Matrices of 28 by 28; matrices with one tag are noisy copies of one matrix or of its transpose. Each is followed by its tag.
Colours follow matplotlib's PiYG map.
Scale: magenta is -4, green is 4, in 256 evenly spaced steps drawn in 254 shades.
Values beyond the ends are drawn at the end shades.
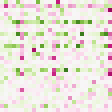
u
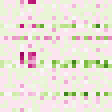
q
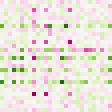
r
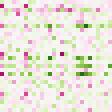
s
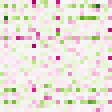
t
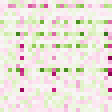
u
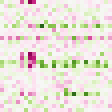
q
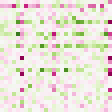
u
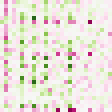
u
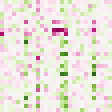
q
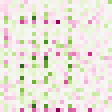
u
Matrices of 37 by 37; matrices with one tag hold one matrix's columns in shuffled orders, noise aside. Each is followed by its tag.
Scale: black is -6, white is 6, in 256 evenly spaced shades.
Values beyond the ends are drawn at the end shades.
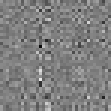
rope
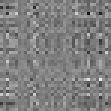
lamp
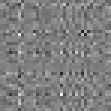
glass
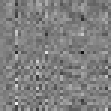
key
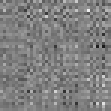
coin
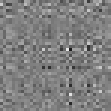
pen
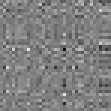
pen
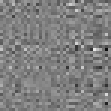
pen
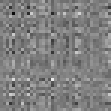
lamp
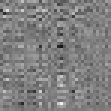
coin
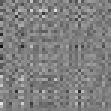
coin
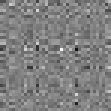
pen
